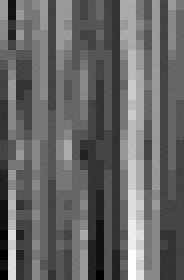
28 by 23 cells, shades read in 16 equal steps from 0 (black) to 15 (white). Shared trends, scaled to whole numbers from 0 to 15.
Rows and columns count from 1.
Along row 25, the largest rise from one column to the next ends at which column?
2
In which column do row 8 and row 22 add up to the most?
17
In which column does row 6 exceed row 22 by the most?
1
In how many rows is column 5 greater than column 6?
14
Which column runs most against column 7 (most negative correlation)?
19
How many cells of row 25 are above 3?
18
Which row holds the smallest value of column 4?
9
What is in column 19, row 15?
4
